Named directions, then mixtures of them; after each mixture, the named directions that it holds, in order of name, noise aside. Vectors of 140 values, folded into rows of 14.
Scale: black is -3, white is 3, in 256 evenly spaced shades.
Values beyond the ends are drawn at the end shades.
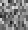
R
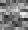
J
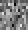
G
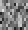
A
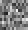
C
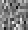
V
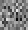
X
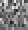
R.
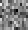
C, J, R.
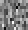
C, V.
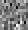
V.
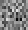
X.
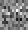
J, X.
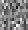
V.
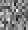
G, V, X.
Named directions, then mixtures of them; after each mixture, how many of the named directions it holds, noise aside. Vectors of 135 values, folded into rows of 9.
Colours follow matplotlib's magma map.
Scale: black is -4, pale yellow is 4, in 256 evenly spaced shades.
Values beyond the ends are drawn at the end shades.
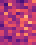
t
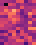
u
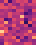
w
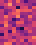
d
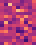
three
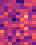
two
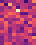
four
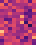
one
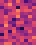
one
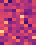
one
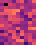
one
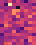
three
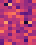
four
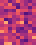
two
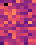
three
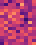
two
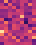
one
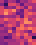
four
